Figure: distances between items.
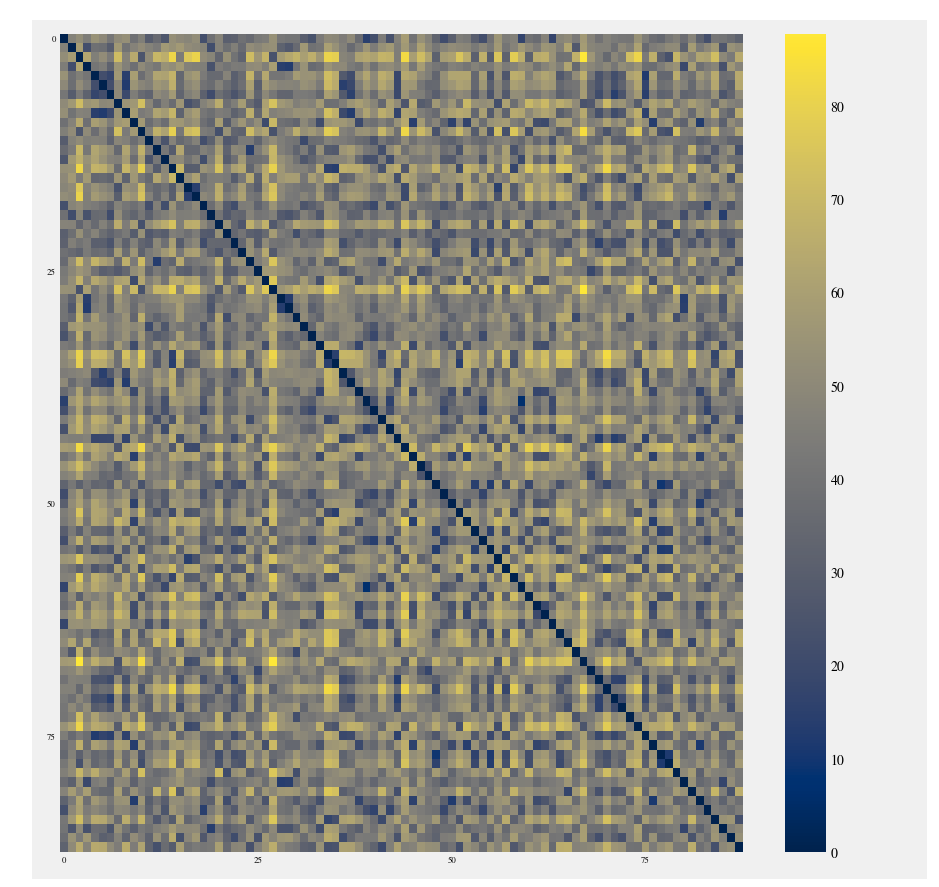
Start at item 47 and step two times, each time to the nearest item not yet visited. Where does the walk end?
25
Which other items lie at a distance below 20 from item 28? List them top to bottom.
3, 29, 80
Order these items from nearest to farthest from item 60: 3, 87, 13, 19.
19, 3, 87, 13
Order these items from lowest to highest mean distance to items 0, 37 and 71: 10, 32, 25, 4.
4, 25, 32, 10
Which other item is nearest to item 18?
83
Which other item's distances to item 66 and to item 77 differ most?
78
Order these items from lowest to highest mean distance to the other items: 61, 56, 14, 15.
61, 15, 56, 14
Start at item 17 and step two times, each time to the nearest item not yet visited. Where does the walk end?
56
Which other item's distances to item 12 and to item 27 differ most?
24
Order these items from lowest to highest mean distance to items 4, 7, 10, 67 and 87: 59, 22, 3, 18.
22, 18, 3, 59
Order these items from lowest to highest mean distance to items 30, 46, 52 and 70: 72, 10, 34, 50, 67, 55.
50, 55, 72, 10, 67, 34
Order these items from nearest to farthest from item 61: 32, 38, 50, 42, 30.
38, 50, 42, 30, 32
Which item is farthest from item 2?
67
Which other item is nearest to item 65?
81
